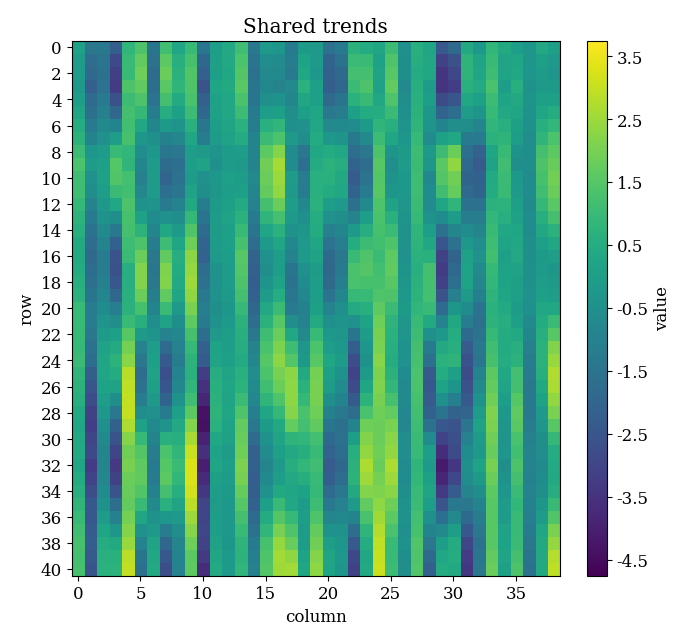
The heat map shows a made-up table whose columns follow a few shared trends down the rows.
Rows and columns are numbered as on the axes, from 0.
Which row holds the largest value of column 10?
9
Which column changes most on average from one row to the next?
29
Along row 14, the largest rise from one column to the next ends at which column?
4
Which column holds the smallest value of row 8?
32
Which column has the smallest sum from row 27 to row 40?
10
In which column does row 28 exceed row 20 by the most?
17
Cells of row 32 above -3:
34
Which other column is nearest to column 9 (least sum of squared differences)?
25
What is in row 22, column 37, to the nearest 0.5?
0.5
